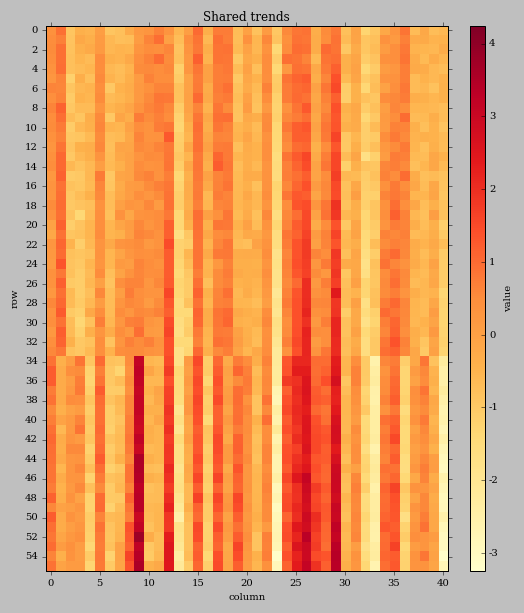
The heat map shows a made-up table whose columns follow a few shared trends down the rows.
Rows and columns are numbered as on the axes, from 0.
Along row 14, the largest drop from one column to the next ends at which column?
30
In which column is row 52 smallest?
40
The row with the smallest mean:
0
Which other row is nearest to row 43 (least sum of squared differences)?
41
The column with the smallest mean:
23
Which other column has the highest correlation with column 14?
32
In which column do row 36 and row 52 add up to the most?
9
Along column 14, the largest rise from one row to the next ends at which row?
34
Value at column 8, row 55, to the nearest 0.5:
1.5
